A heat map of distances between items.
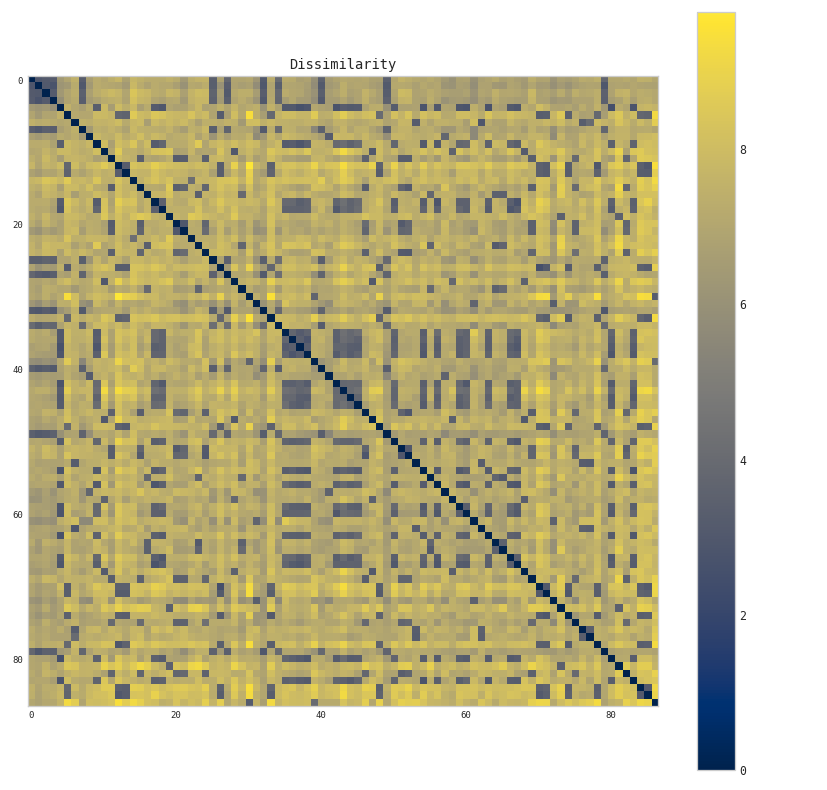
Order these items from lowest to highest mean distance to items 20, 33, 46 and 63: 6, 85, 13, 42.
42, 13, 85, 6
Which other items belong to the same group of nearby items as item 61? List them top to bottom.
31, 72
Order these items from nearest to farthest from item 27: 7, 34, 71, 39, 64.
7, 34, 39, 71, 64
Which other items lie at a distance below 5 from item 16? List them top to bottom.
23, 29, 55, 64, 65
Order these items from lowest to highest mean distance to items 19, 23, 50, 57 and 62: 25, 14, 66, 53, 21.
53, 66, 25, 21, 14
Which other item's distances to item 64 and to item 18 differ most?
23
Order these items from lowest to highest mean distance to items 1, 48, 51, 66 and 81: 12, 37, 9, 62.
37, 9, 12, 62
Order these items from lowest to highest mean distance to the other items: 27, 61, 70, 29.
27, 29, 61, 70
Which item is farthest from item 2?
14
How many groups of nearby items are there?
12
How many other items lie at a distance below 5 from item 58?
4
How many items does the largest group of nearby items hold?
22
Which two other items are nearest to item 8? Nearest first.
41, 57
